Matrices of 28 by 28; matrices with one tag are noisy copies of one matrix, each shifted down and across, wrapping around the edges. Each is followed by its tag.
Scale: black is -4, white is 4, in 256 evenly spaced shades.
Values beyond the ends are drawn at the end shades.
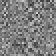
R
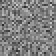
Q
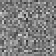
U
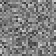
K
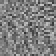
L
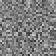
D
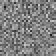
Q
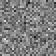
Q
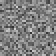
U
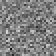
K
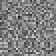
U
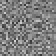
D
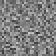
L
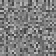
U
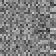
R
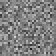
U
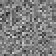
K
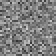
K
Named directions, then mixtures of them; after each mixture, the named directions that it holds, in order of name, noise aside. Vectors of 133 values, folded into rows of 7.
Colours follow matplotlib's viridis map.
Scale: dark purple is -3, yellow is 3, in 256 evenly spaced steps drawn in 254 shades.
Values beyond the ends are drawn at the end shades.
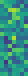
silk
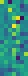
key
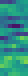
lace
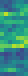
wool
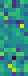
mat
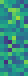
silk.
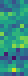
mat, wool.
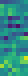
lace.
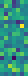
mat.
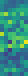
silk, wool.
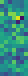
key, mat, wool.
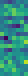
lace, silk, wool.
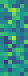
silk.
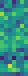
mat, wool.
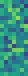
silk.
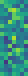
silk.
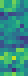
mat, wool.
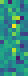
key.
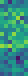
key, silk, wool.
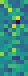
key, mat, silk.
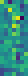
key.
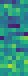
lace, mat.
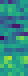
lace.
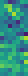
key, lace, mat.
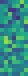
silk.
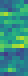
wool.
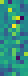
key.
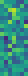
silk.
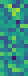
mat, silk.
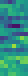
lace.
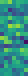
lace, silk, wool.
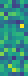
mat.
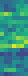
wool.
